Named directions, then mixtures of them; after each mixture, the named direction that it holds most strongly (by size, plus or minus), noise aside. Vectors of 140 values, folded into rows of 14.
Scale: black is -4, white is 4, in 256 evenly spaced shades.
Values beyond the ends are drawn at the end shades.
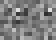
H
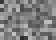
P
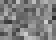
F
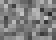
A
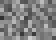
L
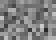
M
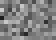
L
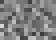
P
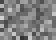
P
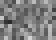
F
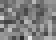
M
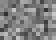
M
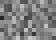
L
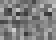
H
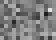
H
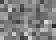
P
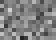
P
